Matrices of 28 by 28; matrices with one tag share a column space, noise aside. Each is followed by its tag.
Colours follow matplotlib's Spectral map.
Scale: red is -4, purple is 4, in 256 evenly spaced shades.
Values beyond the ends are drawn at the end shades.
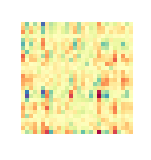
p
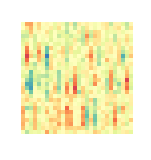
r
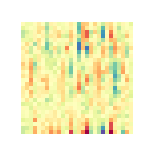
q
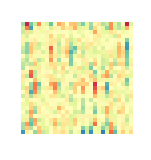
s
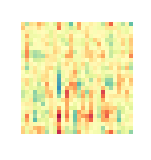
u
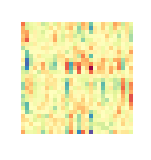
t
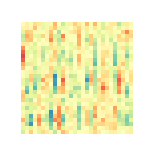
r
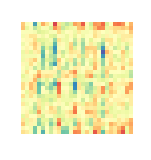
s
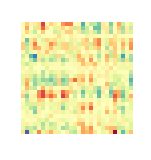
p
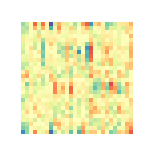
s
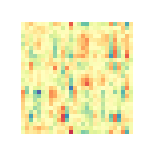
u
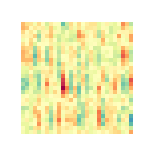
r
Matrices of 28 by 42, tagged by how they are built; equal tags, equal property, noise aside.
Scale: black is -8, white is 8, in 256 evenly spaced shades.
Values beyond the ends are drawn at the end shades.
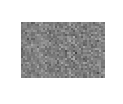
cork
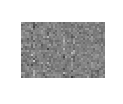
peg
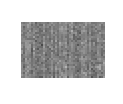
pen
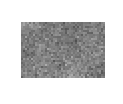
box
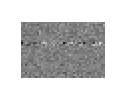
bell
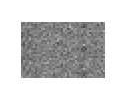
cork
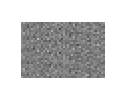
cork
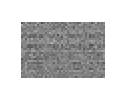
pen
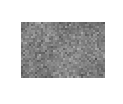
box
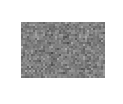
pen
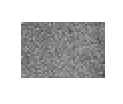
box
